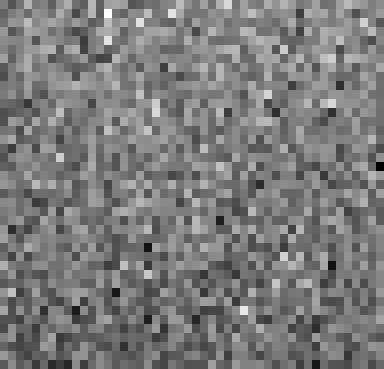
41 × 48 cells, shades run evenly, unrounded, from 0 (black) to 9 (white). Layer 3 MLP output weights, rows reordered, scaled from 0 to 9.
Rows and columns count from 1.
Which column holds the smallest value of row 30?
42
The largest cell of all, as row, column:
2, 14
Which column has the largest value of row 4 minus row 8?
21
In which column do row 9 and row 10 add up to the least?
43
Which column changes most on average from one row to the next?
19
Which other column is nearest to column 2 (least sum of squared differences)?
17
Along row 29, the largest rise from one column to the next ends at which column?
36
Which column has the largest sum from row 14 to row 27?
12
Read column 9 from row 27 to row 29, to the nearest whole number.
4 3 5
